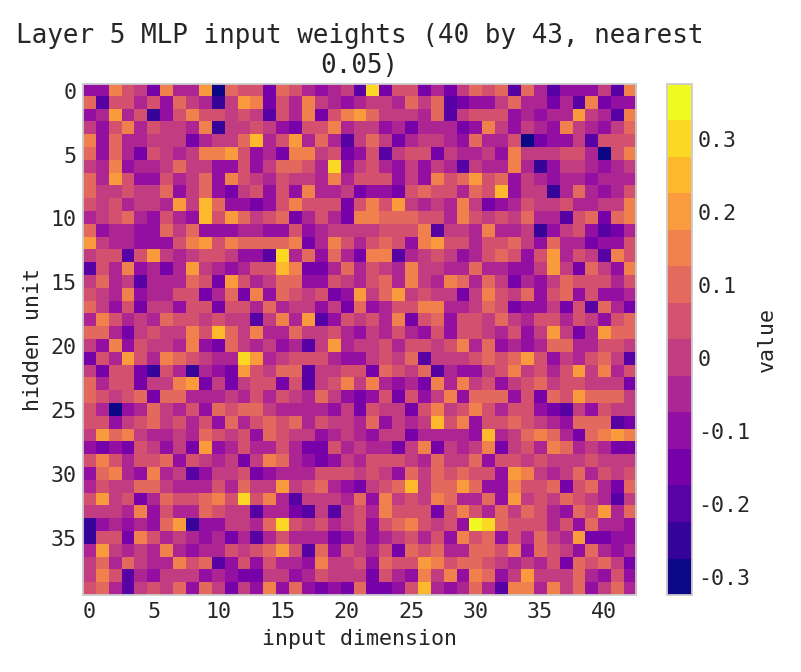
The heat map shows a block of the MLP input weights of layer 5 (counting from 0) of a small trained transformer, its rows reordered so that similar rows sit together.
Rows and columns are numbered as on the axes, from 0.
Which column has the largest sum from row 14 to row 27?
31
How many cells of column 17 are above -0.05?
18
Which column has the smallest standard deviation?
6
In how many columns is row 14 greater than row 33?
19
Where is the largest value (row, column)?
34, 30
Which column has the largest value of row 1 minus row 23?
17
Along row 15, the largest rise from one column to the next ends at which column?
11
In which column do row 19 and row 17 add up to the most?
40
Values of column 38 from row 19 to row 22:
-0.15 -0.05 -0.05 0.2
